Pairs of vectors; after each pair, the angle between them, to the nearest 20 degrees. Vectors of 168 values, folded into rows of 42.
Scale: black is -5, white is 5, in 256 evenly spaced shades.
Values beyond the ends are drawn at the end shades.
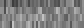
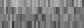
160 degrees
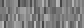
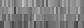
120 degrees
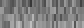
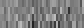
100 degrees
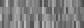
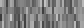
160 degrees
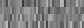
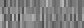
60 degrees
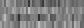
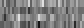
160 degrees
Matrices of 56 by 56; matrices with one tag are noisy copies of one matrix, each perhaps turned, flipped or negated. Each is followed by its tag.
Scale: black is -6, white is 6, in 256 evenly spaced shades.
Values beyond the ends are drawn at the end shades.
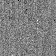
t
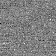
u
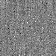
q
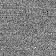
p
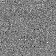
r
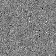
r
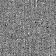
q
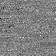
t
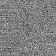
p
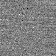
q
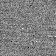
q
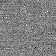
p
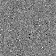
r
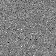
r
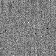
q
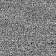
u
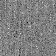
q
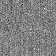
p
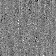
t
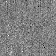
p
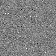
r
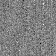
u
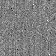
p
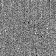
q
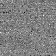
u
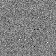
r
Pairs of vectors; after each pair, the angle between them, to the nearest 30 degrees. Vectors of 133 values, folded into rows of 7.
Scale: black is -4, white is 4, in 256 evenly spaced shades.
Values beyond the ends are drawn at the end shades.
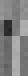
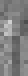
150 degrees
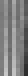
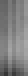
120 degrees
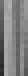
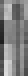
30 degrees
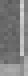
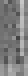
30 degrees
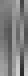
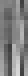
30 degrees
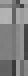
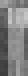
60 degrees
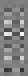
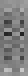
150 degrees
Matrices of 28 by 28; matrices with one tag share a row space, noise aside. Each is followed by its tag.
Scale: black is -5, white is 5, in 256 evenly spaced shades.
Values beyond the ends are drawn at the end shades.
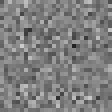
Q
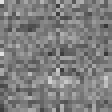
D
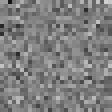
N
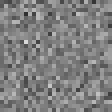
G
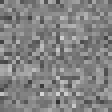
D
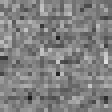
D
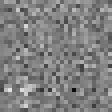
Q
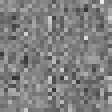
G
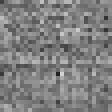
D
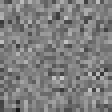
N
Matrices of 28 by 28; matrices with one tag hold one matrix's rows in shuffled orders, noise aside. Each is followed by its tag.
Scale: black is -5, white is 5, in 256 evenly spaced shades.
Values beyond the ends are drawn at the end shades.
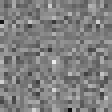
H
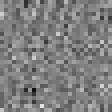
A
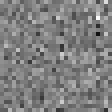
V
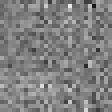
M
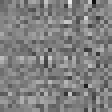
M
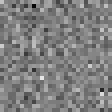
A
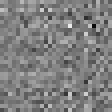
M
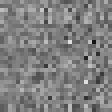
M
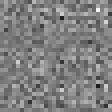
V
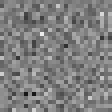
A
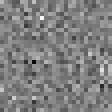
A
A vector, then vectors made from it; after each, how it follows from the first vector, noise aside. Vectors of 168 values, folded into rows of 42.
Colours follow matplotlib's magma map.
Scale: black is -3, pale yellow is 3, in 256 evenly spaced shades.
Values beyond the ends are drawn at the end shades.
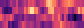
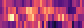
wrapped around.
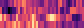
reversed.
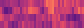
shrunk.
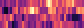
copied.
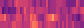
reversed, shrunk.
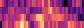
wrapped around.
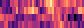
copied.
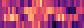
wrapped around.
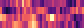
reversed.
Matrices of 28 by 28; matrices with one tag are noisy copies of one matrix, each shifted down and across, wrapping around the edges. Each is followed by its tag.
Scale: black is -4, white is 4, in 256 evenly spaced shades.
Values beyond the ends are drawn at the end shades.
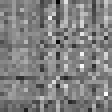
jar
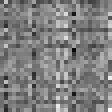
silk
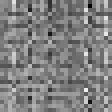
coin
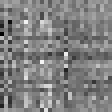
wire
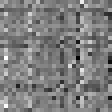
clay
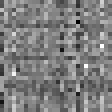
jar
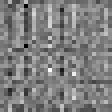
jar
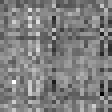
wire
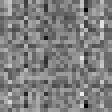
coin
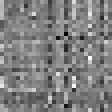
jar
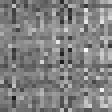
wire
